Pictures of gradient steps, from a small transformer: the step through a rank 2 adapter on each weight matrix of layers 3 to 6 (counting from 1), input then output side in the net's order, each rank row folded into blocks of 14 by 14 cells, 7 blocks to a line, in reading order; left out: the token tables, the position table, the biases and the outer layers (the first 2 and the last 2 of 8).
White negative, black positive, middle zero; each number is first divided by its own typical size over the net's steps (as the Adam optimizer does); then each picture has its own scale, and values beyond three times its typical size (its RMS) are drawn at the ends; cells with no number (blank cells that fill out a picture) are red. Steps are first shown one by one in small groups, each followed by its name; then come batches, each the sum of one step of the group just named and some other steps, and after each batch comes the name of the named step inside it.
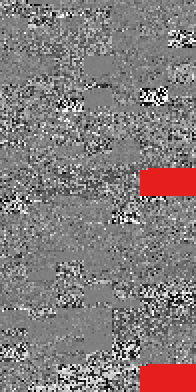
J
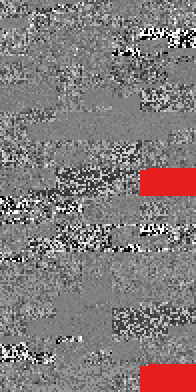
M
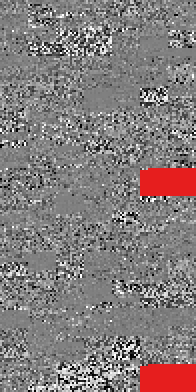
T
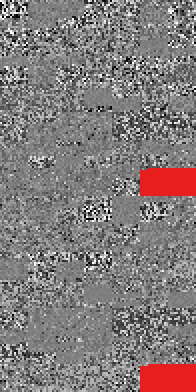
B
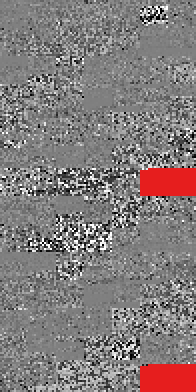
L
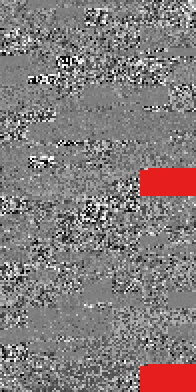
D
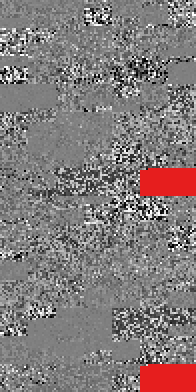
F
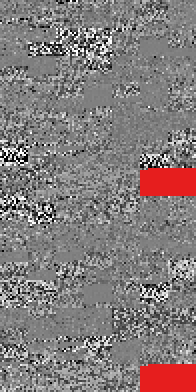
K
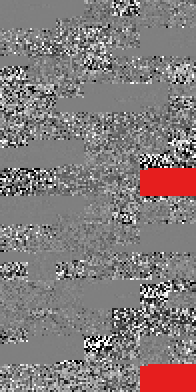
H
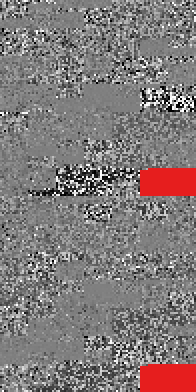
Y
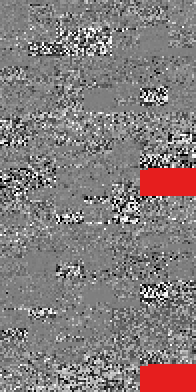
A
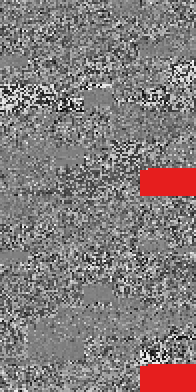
Y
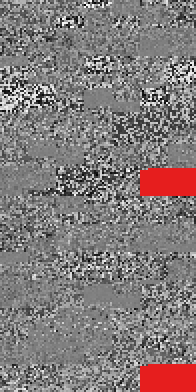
Y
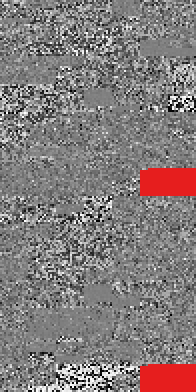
T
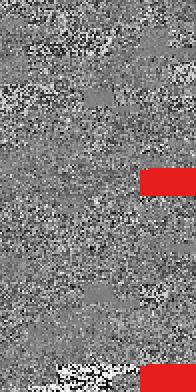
J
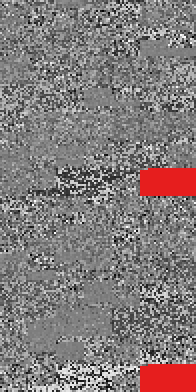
J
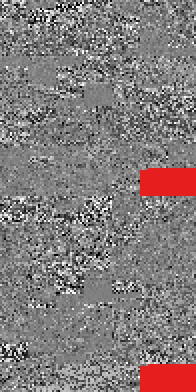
B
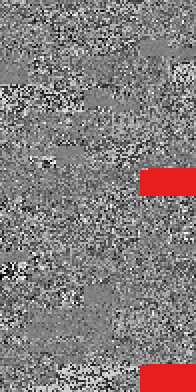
J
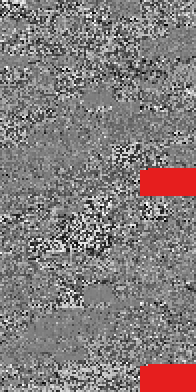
F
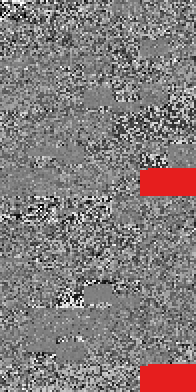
B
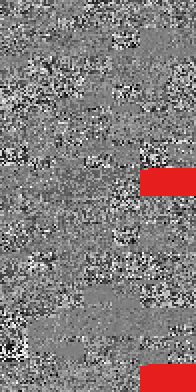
B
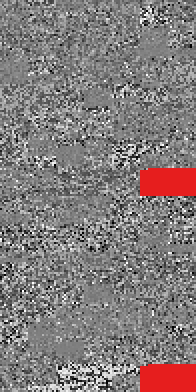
J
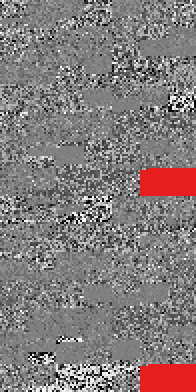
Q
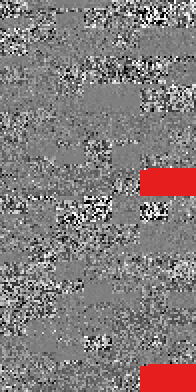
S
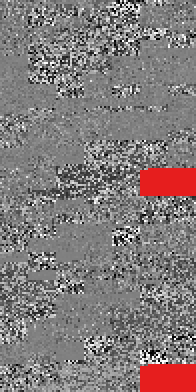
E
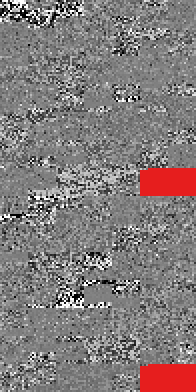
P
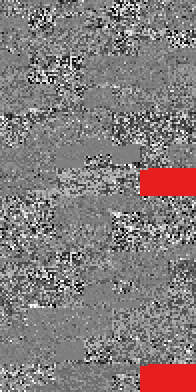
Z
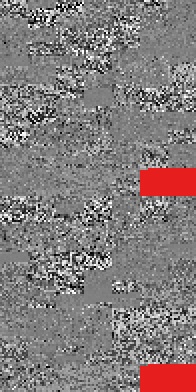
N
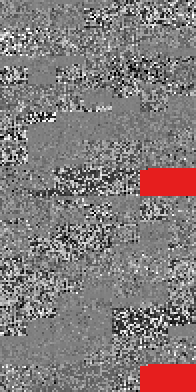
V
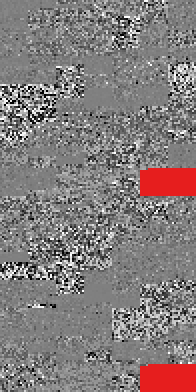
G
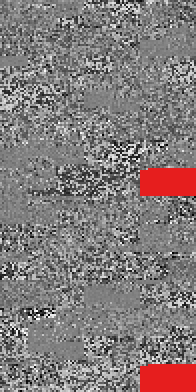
E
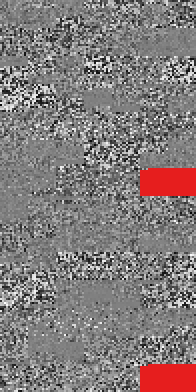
V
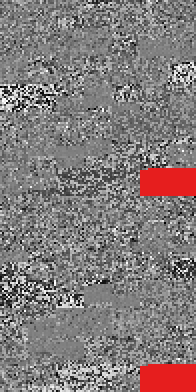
Q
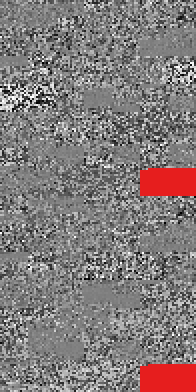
S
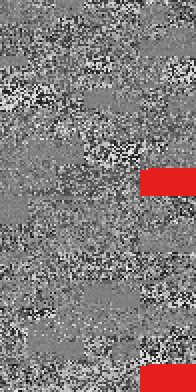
E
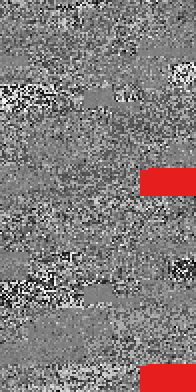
N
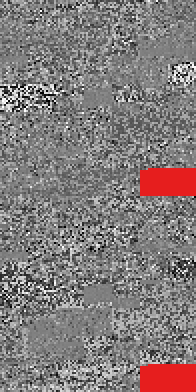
N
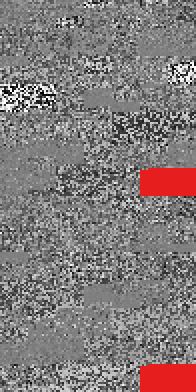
G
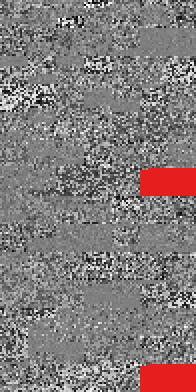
S
